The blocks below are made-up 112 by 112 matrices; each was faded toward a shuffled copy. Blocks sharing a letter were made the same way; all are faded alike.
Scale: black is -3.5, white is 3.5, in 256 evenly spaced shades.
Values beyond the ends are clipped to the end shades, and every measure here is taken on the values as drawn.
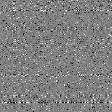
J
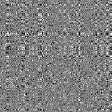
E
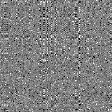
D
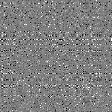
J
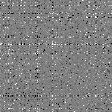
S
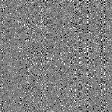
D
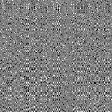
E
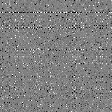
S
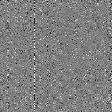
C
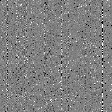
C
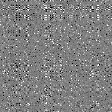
S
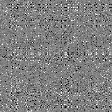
S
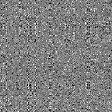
D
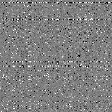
J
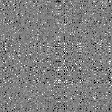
S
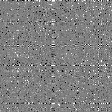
S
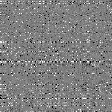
J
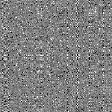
D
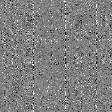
C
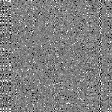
D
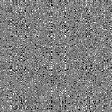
D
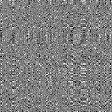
E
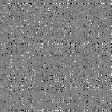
S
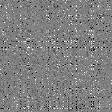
S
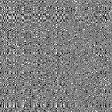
E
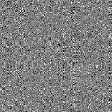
D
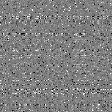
J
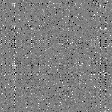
S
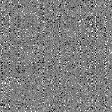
C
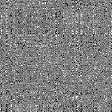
D
